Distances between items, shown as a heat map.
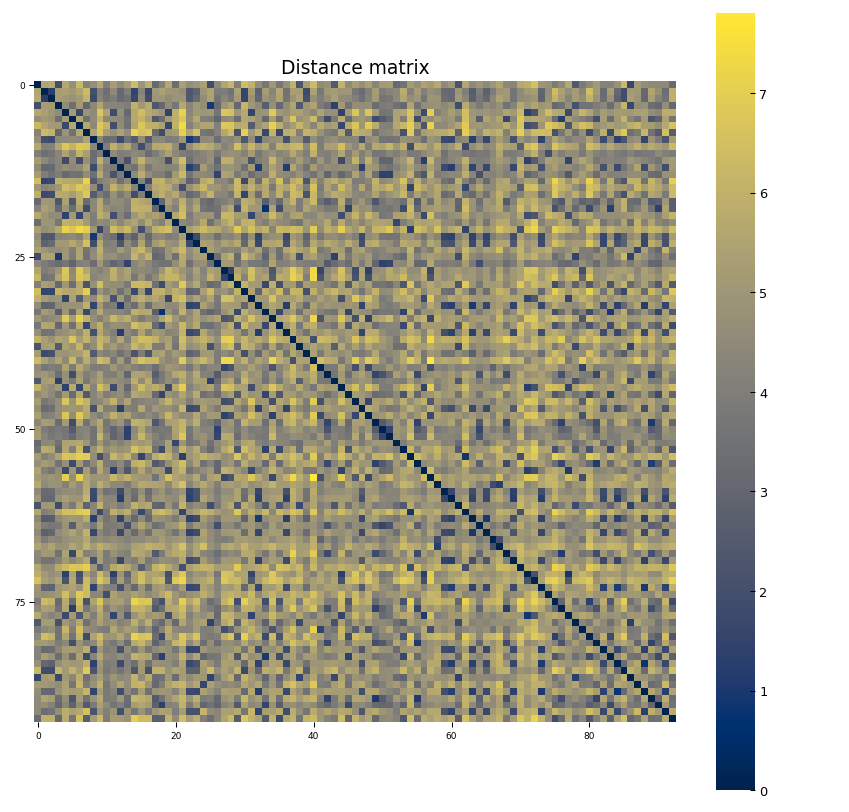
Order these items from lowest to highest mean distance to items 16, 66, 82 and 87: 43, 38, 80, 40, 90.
90, 43, 38, 80, 40
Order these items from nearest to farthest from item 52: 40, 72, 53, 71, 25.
25, 53, 40, 71, 72
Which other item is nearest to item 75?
80
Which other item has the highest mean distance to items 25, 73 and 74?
72
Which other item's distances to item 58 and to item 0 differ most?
67
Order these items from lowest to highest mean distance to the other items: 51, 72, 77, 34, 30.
51, 77, 30, 34, 72
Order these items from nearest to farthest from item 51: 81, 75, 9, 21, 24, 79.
81, 75, 24, 79, 9, 21
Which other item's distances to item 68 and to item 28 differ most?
76
